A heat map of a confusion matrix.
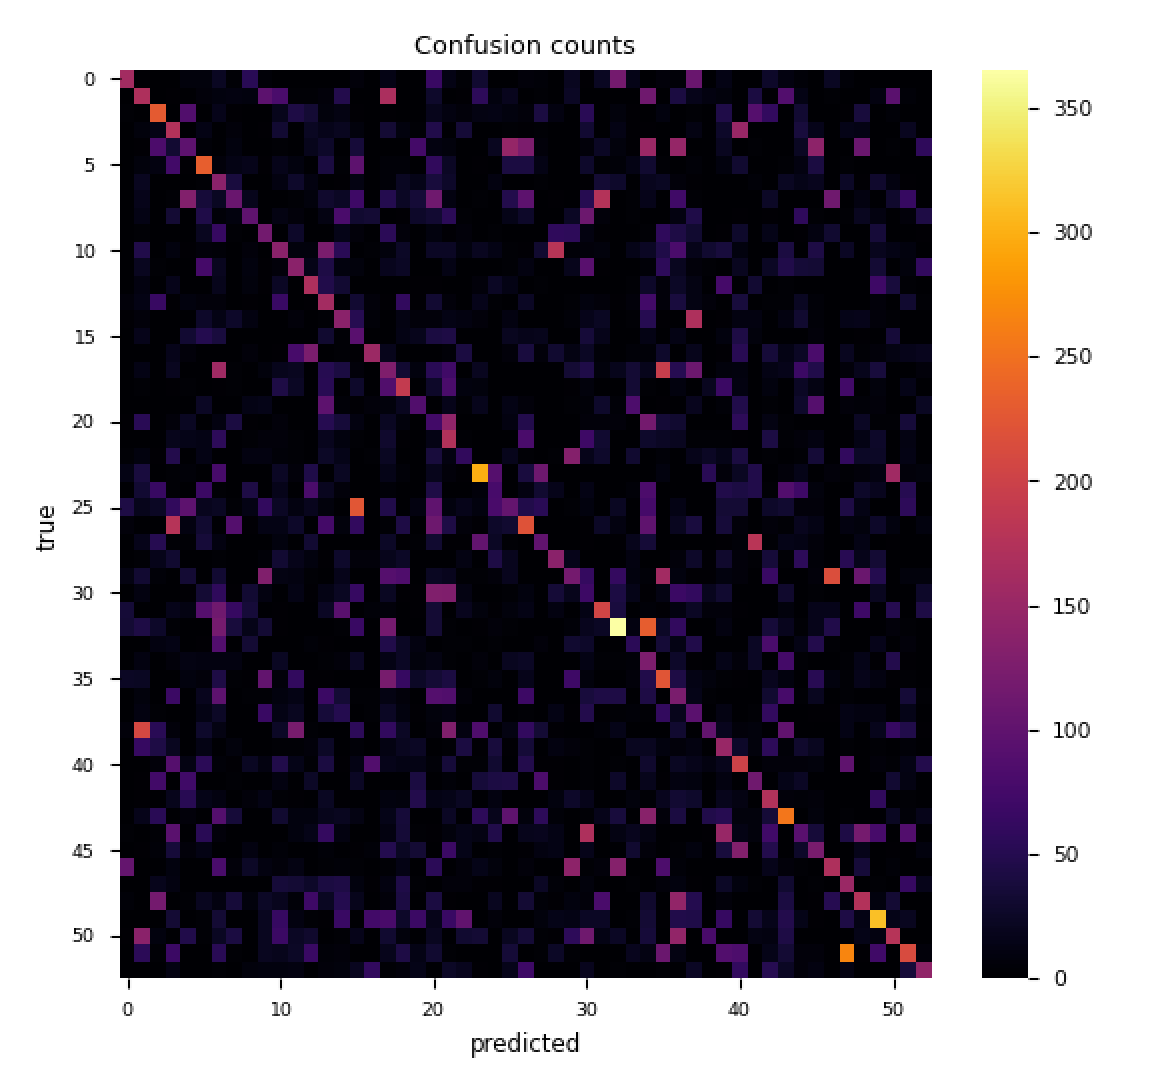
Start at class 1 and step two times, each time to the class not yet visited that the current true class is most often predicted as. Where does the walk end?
35
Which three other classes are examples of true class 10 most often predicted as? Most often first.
28, 13, 36
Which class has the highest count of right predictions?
32
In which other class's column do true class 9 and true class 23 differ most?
50
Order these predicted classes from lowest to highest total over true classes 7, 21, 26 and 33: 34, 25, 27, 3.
27, 25, 34, 3
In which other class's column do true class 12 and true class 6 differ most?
39
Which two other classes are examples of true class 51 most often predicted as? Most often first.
47, 35
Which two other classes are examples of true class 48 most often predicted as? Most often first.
36, 2
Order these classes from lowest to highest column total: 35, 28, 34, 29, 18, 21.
28, 29, 18, 35, 21, 34
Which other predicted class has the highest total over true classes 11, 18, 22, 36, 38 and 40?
21
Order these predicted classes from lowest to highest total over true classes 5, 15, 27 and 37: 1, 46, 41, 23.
46, 1, 23, 41
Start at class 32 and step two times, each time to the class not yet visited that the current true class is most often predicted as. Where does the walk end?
43
